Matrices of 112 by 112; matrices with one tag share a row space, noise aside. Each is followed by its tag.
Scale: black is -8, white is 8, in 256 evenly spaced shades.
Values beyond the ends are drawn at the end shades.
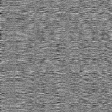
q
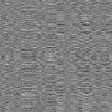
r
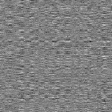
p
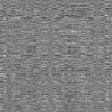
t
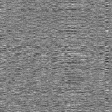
t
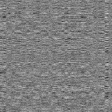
t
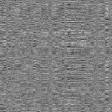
t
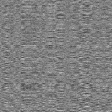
r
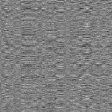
r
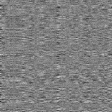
q
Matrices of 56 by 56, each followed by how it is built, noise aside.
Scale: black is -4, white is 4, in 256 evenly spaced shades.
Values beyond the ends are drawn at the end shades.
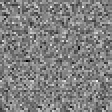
repeating columns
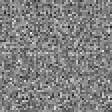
repeating columns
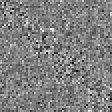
block diagonal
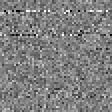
uneven rows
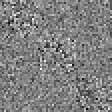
block diagonal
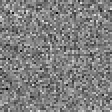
noise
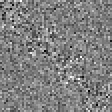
block diagonal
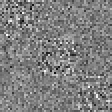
block diagonal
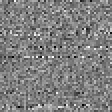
uneven rows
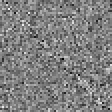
banded
